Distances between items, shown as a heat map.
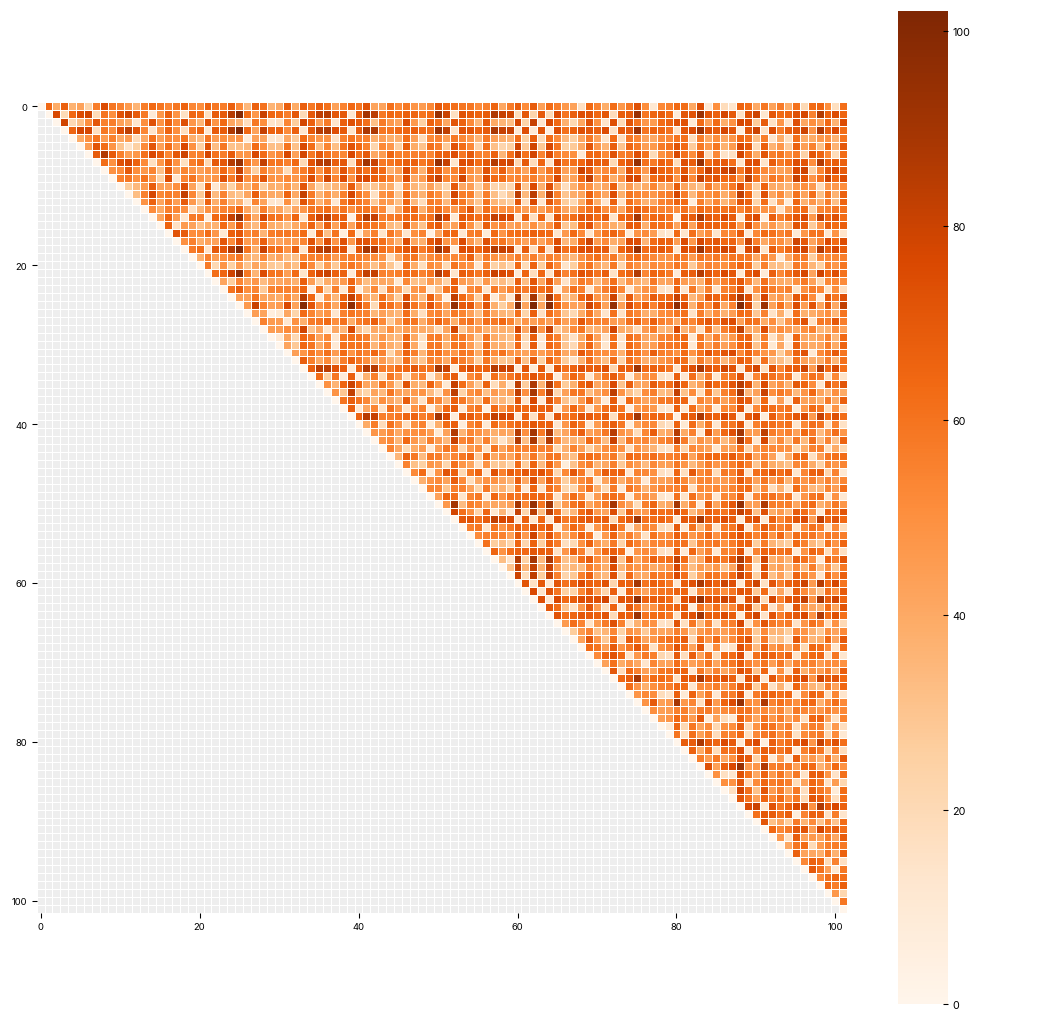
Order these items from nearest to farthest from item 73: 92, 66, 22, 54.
92, 66, 22, 54
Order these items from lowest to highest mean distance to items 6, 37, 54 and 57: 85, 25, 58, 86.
58, 86, 25, 85
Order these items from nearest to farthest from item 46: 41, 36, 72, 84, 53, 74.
74, 53, 36, 41, 84, 72
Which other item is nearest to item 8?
31
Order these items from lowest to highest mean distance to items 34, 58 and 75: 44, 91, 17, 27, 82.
82, 44, 27, 17, 91
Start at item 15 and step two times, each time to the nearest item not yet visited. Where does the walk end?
9
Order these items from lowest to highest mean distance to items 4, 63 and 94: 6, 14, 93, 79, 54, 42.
42, 93, 54, 6, 79, 14
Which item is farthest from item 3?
25
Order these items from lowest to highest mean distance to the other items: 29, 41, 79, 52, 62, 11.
29, 79, 11, 41, 52, 62
